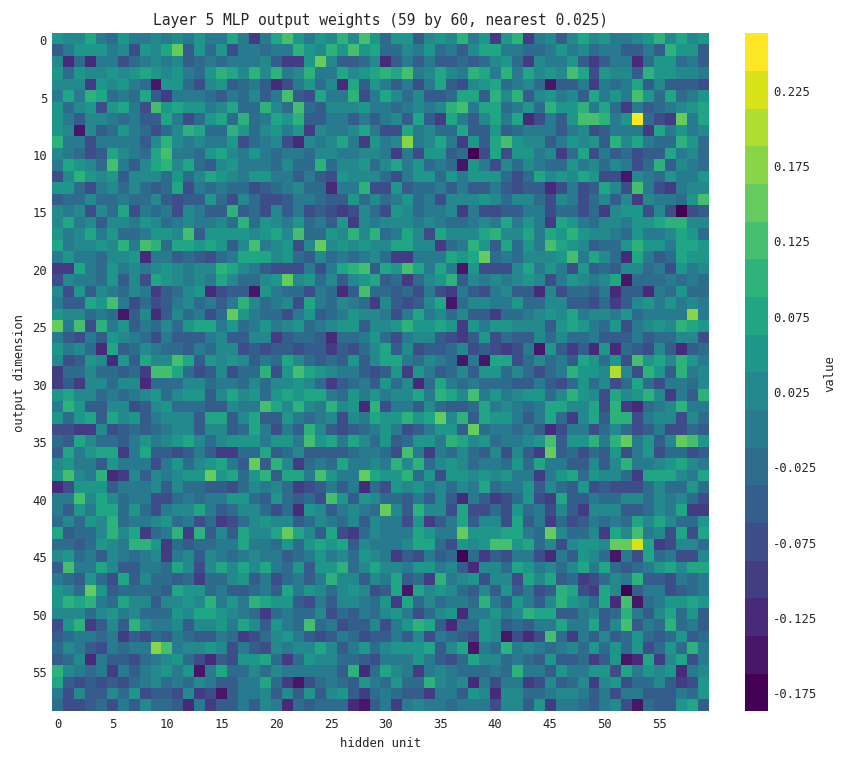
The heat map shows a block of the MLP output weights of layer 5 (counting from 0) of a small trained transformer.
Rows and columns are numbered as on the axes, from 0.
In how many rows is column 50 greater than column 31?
27
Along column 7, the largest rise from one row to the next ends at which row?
33
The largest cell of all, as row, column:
7, 53
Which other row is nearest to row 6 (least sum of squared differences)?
17
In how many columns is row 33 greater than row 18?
22
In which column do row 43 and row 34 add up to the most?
38
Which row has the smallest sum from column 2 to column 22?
58
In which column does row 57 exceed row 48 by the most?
52
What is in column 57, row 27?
-0.125
